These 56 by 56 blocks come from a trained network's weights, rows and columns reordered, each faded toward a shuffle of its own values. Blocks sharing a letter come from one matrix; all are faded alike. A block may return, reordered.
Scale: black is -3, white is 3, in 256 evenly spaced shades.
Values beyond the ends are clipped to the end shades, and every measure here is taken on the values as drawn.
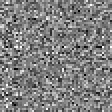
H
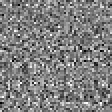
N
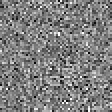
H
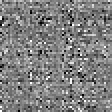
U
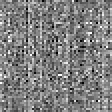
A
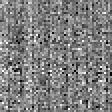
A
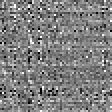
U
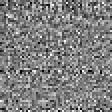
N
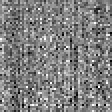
A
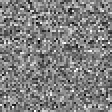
N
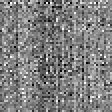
A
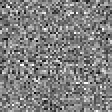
N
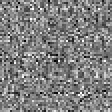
N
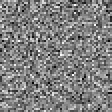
N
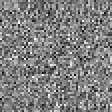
N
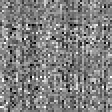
A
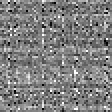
U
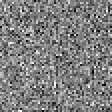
H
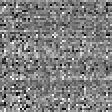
U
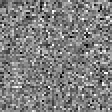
H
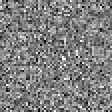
H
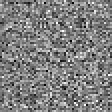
N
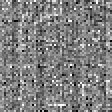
A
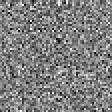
N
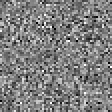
N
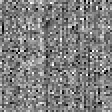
A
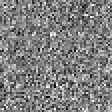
N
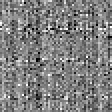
A
